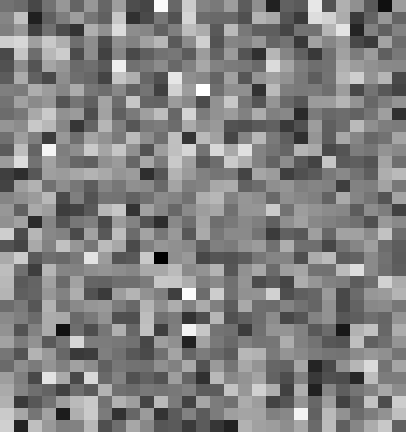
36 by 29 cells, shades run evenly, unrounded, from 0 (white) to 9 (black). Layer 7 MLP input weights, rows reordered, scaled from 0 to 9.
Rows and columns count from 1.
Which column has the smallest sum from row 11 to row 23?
13
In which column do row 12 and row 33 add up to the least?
19
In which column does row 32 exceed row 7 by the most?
26
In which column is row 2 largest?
3
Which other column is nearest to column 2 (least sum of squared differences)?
17
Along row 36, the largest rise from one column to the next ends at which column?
2
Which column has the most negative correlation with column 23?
27
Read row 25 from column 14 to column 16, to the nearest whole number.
0 5 2
